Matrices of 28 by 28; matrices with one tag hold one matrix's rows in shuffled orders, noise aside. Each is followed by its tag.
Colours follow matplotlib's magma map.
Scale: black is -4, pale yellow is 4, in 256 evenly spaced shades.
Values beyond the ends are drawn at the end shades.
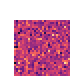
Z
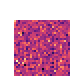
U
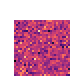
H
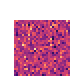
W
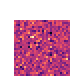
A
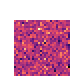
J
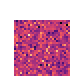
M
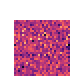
J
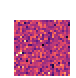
U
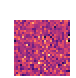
J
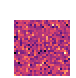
Z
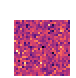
U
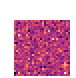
Z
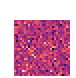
W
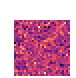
H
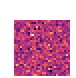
A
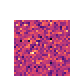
A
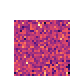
J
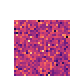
M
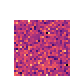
M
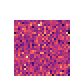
J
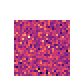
M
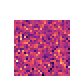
U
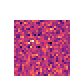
A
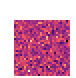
M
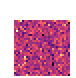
U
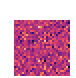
J
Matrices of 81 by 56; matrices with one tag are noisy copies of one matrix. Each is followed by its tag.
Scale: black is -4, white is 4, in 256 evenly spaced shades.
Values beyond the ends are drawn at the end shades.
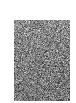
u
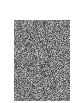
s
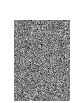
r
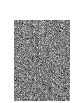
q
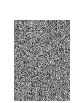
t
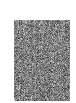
q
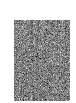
q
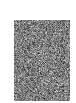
r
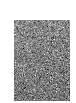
u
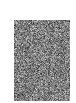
r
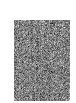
q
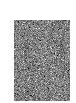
r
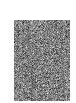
t
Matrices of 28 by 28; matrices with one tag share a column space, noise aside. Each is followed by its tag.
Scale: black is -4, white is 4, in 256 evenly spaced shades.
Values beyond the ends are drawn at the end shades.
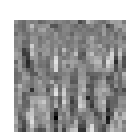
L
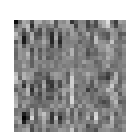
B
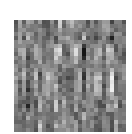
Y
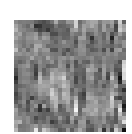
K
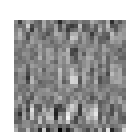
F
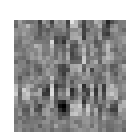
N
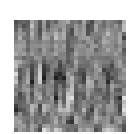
K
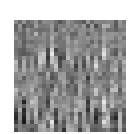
L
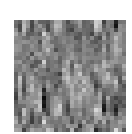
K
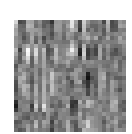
Y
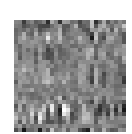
F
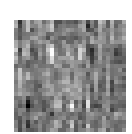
Y
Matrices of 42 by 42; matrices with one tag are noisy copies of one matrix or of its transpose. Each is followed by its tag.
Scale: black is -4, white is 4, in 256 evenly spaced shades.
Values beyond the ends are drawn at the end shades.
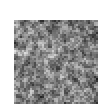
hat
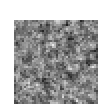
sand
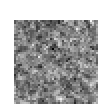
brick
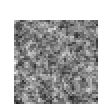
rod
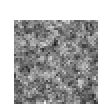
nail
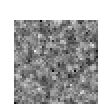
sand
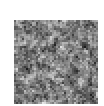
nail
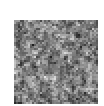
rod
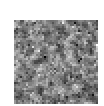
nail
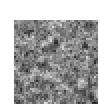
nail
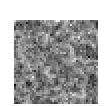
rod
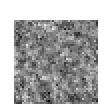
rod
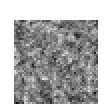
rod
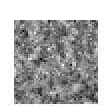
nail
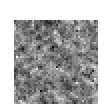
brick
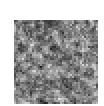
brick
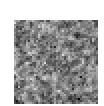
rod
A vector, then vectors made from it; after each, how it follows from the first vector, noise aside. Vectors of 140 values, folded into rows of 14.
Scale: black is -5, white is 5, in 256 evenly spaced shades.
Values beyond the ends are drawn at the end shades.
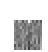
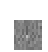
wrapped around, shrunk.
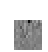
negated, partly zeroed.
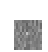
wrapped around, shrunk.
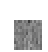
negated, shrunk.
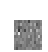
wrapped around, partly zeroed.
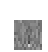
wrapped around, shrunk.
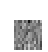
negated.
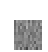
reversed, negated, shrunk.
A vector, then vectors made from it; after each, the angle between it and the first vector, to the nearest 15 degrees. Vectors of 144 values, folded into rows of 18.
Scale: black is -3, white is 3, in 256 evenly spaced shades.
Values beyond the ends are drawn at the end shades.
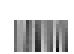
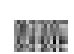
135 degrees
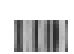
90 degrees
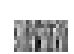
45 degrees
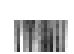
90 degrees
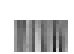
165 degrees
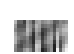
150 degrees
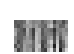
150 degrees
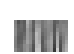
165 degrees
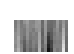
90 degrees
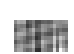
45 degrees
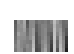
30 degrees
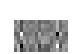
90 degrees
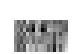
120 degrees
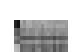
105 degrees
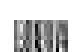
30 degrees
